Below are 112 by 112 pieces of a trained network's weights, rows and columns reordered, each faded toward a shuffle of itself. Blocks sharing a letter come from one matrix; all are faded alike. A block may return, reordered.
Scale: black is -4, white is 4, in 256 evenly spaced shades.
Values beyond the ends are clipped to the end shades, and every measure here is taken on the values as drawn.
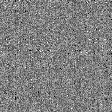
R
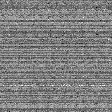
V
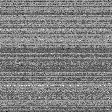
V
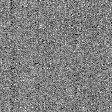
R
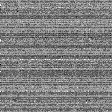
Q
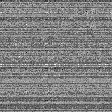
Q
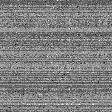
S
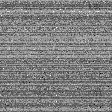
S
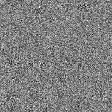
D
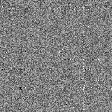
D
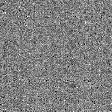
R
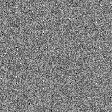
D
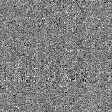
R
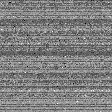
S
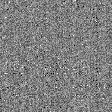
R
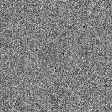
D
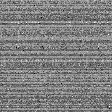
S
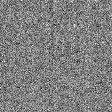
D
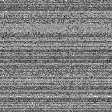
V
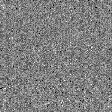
R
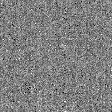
R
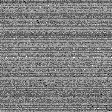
S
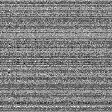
Q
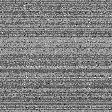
S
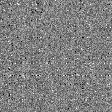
R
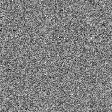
D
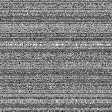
V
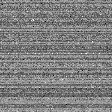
S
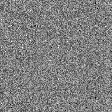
D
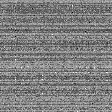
S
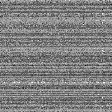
Q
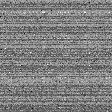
S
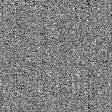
R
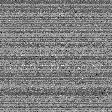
S
